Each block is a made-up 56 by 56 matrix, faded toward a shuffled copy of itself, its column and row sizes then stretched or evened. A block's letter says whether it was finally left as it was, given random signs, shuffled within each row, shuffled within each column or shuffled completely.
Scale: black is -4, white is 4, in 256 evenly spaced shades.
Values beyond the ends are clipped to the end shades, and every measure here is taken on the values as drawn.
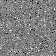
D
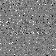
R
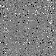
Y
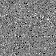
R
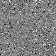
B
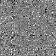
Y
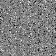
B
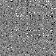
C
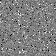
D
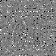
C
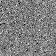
D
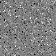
B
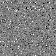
R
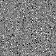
B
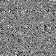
R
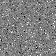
D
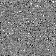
R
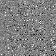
Y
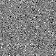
Y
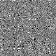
Y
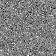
D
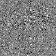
Y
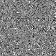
Y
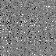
Y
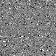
R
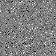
Y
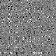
C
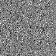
B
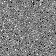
D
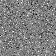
D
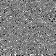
R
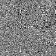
Y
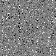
B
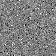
D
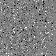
B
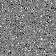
D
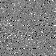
R
